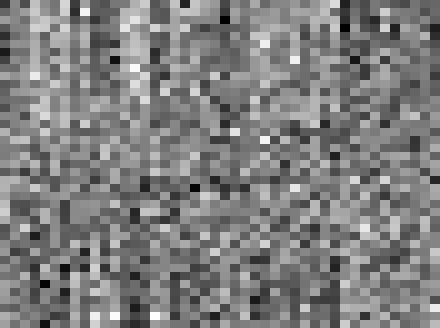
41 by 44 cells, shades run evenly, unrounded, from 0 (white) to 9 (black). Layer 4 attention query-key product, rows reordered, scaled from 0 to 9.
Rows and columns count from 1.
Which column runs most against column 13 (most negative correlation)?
35
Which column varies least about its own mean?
2
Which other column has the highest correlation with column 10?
44
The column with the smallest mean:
27
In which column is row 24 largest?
20
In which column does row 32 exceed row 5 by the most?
9
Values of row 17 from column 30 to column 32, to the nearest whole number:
7 6 6
